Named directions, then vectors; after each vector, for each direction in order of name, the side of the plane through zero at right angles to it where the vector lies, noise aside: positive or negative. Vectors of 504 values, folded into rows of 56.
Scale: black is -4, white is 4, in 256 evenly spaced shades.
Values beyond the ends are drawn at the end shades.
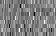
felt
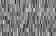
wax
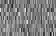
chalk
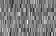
positive, positive, negative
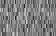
positive, negative, positive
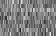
negative, negative, positive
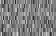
positive, negative, positive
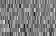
positive, positive, positive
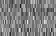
positive, positive, negative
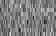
negative, negative, positive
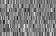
negative, negative, negative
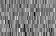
positive, positive, positive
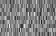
positive, negative, negative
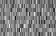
positive, negative, negative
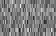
negative, negative, positive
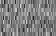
positive, negative, positive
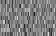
positive, positive, positive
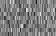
negative, positive, positive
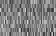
positive, positive, negative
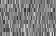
negative, negative, negative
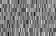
negative, positive, positive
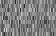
positive, negative, positive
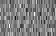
positive, negative, negative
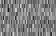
positive, negative, positive
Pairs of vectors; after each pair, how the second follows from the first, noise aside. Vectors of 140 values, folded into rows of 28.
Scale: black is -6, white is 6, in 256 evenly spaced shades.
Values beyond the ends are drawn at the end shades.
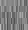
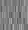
negated, partly zeroed.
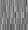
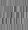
negated, partly zeroed.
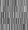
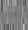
negated, partly zeroed.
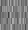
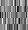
wrapped around, negated, scaled up.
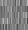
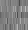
wrapped around, partly zeroed.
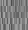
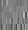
reversed, partly zeroed.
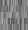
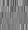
negated, partly zeroed.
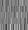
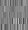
wrapped around, partly zeroed.
